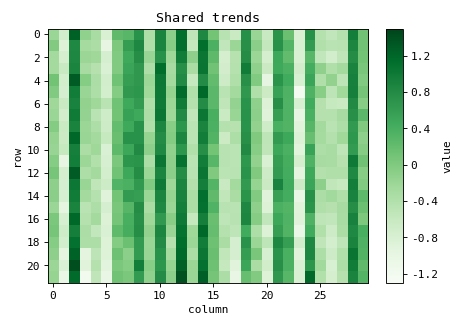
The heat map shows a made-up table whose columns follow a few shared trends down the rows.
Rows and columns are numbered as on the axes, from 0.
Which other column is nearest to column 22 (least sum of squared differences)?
15
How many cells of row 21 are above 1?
4
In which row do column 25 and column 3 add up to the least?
21
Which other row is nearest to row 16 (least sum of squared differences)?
12
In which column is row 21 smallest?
3
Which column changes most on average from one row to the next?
2
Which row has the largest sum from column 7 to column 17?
5
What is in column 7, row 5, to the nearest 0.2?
0.6
